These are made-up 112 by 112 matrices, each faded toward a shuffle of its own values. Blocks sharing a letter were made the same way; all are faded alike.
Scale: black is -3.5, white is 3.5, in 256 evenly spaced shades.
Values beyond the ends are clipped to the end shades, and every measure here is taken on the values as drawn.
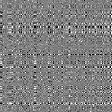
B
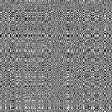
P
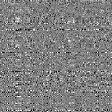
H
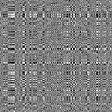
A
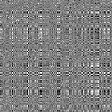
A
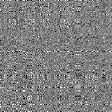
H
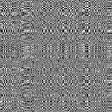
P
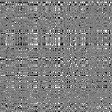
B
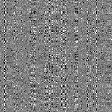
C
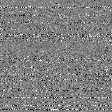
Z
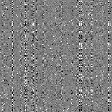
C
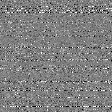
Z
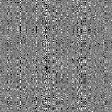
C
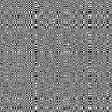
A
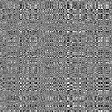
P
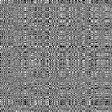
P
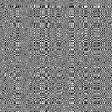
A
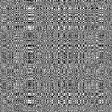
P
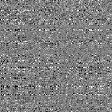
H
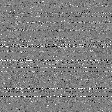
Z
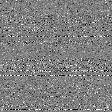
Z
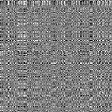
P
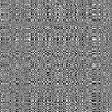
P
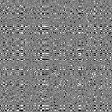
B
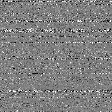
Z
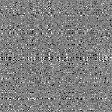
H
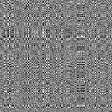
P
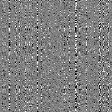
C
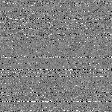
Z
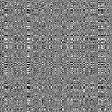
P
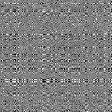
B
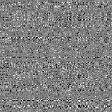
H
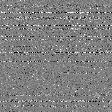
Z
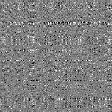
H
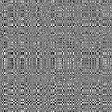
A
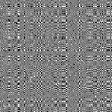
A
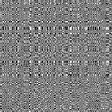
P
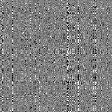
C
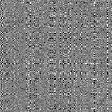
C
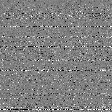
Z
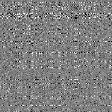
H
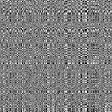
P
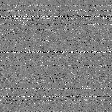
Z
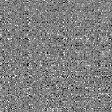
H
